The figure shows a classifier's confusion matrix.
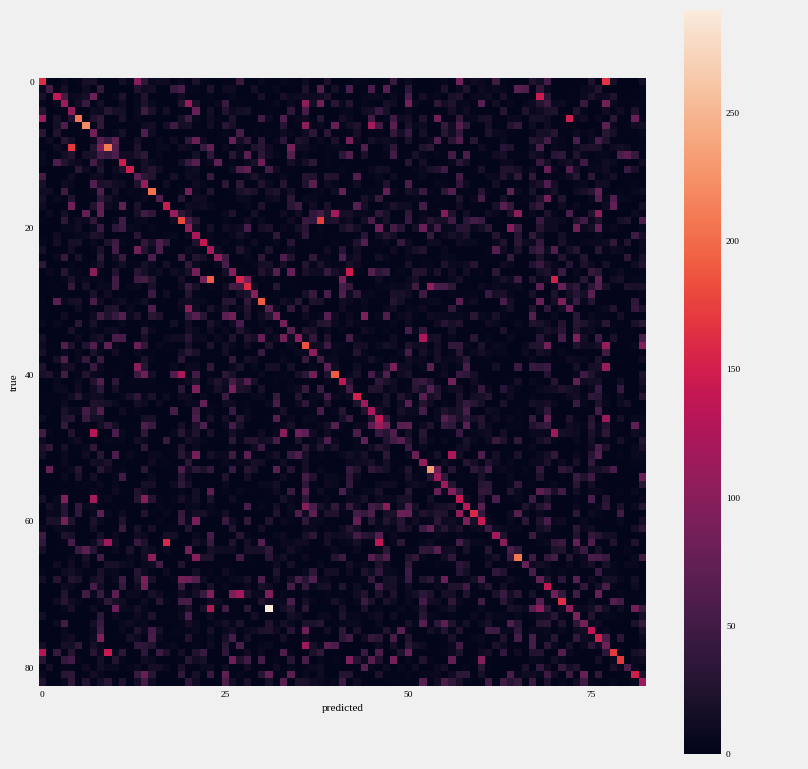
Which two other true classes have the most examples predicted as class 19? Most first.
40, 68
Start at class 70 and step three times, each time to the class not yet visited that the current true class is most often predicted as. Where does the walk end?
13
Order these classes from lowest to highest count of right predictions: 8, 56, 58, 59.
8, 56, 58, 59
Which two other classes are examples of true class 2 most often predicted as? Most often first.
68, 7
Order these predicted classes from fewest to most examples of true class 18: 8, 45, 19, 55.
45, 19, 8, 55
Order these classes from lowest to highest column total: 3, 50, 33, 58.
33, 58, 3, 50
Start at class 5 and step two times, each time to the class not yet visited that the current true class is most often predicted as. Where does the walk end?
31
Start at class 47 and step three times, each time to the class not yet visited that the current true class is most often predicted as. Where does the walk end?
36
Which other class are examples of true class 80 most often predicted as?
44
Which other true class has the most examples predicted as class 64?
20
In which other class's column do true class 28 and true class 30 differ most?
53
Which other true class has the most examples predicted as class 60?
79
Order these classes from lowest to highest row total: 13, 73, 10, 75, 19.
73, 13, 75, 10, 19
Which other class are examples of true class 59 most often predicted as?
57
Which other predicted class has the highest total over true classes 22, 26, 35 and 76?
42
